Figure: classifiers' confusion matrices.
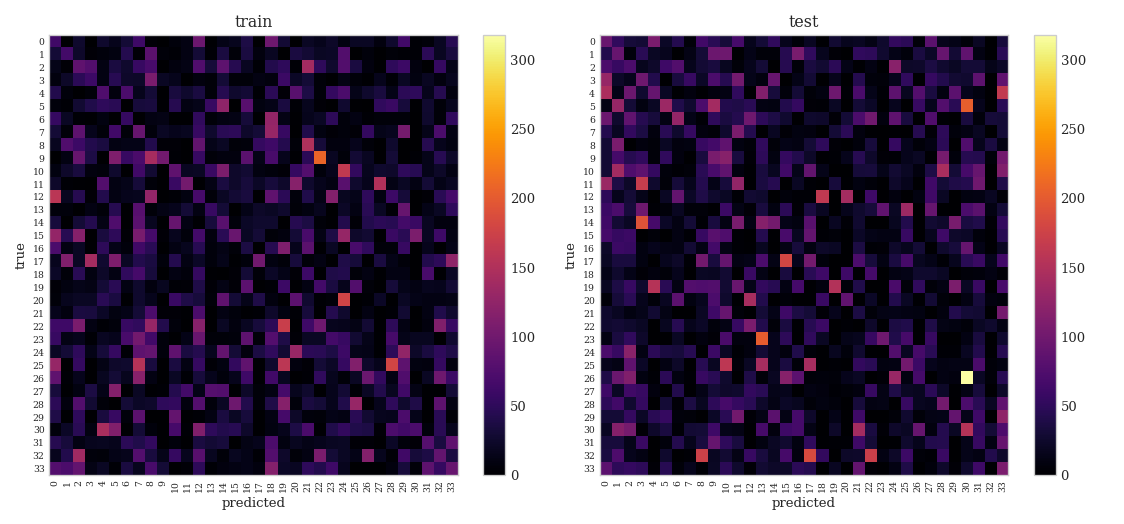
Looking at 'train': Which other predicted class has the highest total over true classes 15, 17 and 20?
24
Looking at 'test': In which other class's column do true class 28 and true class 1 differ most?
16
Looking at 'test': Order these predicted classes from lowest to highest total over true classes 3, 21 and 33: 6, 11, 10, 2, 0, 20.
20, 6, 2, 11, 10, 0
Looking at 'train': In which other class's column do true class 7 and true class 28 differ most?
25
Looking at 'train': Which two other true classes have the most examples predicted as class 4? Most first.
30, 11
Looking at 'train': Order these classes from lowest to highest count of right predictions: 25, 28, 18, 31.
18, 28, 31, 25
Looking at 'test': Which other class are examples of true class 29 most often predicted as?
33
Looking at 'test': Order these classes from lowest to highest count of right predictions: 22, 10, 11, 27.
22, 27, 10, 11
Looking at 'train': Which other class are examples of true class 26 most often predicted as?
7
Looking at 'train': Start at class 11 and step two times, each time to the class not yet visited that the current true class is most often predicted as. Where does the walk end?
5
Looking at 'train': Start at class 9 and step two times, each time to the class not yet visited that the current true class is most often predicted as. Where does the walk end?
19
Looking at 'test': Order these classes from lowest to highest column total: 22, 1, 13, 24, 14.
14, 22, 24, 13, 1
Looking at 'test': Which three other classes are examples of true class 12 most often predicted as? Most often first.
18, 20, 6
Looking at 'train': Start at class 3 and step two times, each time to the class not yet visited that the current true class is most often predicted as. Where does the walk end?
21
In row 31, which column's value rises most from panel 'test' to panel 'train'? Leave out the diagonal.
18
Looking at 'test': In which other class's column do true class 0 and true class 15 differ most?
4
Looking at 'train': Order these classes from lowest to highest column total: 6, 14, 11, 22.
11, 6, 22, 14
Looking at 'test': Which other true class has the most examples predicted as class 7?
19
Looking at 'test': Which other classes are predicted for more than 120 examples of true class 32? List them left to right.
8, 17, 22
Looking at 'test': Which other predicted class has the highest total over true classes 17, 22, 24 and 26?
30
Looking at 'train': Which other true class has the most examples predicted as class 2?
32
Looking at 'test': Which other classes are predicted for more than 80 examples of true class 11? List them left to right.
0, 3, 31
